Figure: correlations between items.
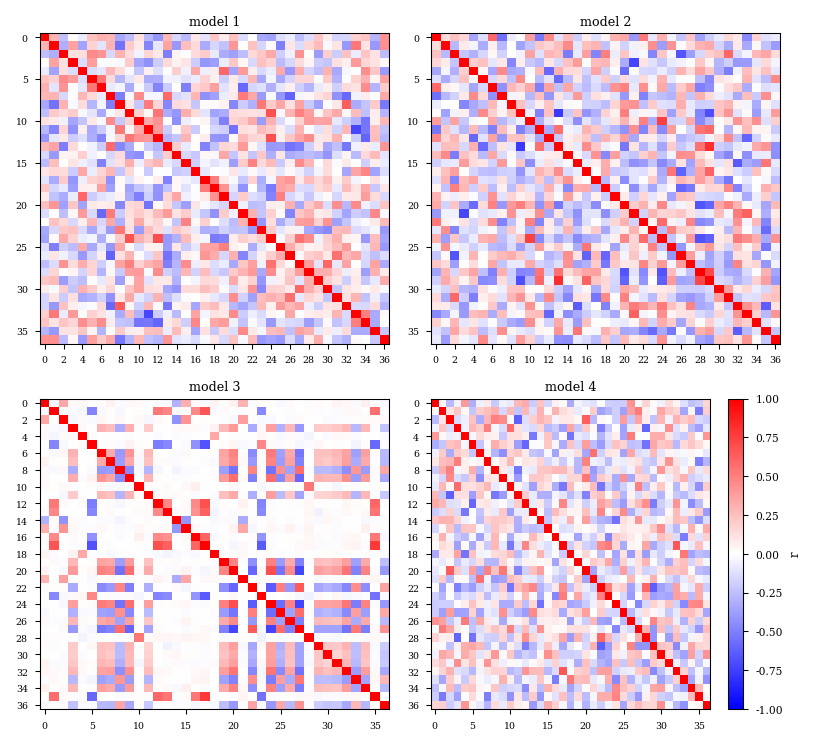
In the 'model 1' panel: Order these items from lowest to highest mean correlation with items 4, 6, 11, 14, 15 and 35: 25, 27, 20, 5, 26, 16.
20, 26, 16, 5, 25, 27
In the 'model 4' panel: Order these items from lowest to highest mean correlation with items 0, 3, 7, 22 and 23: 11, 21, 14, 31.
21, 14, 31, 11
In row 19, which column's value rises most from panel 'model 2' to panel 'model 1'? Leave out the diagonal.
25
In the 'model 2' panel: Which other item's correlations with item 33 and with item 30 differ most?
12
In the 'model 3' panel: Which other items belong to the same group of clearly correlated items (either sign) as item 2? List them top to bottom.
0, 14, 15, 21
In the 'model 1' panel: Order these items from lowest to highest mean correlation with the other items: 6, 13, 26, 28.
13, 6, 26, 28
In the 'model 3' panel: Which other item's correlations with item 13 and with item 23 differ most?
17
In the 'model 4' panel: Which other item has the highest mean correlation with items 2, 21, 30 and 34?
15
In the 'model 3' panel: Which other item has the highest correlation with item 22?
27
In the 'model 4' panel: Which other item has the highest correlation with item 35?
24
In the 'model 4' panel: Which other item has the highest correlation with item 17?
32
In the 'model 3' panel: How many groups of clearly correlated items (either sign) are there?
5
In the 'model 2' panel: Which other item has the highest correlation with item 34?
10
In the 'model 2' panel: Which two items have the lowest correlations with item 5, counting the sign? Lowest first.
13, 29
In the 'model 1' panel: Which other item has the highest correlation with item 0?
36
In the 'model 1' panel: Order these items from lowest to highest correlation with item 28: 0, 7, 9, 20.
0, 7, 20, 9
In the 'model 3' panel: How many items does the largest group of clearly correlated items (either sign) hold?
20
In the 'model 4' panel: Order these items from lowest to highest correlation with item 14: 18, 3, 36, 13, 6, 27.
6, 36, 13, 3, 18, 27
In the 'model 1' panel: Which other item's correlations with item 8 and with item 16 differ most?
32
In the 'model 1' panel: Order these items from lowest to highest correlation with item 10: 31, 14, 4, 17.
14, 4, 31, 17
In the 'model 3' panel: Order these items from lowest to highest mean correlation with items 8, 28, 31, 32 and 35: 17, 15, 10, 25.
25, 15, 10, 17
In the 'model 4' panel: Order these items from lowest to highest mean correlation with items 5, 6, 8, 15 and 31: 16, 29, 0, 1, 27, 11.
11, 0, 27, 16, 1, 29
